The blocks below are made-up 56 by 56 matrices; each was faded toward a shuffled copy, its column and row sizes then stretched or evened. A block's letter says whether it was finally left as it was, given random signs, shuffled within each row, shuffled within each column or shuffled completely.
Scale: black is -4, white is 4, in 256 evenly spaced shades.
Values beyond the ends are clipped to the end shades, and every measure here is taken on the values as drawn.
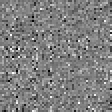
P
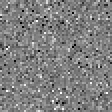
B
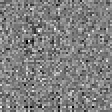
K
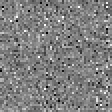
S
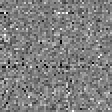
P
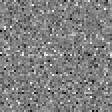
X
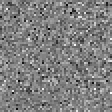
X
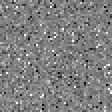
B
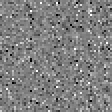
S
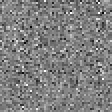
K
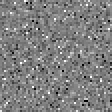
B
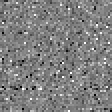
X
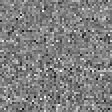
X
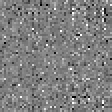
K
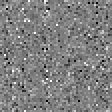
S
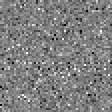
X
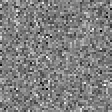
S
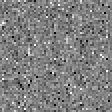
S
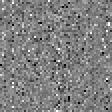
S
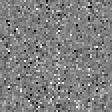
S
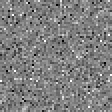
B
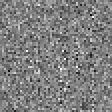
S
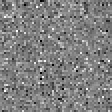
K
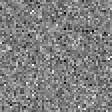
B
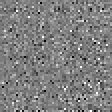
K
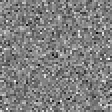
B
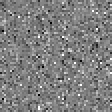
S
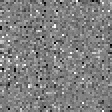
P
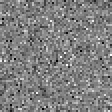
B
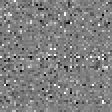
K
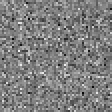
P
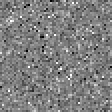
B
